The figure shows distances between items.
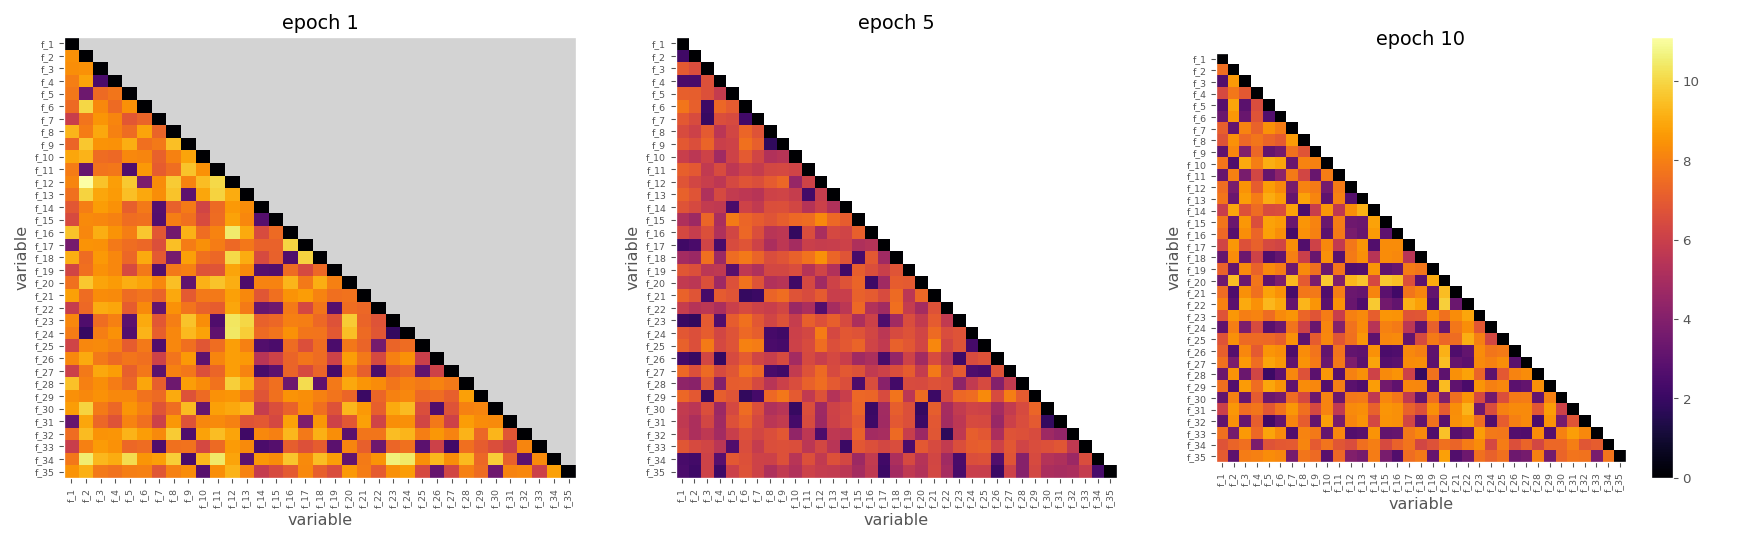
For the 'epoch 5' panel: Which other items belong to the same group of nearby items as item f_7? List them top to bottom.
f_3, f_6, f_21, f_29
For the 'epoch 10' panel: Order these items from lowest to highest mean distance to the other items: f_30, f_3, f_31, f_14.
f_30, f_3, f_14, f_31
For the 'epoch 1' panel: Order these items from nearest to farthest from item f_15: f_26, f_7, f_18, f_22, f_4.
f_7, f_22, f_26, f_18, f_4
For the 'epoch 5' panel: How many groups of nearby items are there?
8
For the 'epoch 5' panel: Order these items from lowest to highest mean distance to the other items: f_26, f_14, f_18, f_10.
f_26, f_10, f_14, f_18
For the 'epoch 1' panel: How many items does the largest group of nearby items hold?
8
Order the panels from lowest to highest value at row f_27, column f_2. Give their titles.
epoch 10, epoch 5, epoch 1
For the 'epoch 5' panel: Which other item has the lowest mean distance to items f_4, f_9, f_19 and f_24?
f_8
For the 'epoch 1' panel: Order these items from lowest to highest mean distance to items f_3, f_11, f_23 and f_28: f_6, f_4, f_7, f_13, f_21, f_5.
f_5, f_4, f_7, f_21, f_6, f_13
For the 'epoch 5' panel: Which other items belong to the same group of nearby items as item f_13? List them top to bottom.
f_11
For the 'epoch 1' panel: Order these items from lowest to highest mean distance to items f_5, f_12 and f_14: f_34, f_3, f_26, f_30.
f_26, f_30, f_3, f_34
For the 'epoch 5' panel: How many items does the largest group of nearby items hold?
8
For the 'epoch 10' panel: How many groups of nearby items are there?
5
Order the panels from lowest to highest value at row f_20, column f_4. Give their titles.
epoch 5, epoch 10, epoch 1
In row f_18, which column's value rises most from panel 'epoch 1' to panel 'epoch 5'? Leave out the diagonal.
f_16
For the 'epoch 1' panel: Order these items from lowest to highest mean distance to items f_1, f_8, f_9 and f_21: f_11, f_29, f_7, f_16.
f_29, f_7, f_16, f_11
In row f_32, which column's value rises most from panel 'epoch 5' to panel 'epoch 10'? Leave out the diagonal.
f_22
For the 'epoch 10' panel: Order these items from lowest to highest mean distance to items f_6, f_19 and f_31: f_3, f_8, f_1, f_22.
f_1, f_3, f_22, f_8
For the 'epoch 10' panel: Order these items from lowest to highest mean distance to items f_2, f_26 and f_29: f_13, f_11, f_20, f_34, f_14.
f_13, f_34, f_11, f_14, f_20
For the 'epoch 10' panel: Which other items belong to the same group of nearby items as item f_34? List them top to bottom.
f_4
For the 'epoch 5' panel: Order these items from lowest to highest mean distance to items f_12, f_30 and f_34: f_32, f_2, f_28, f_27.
f_32, f_2, f_28, f_27
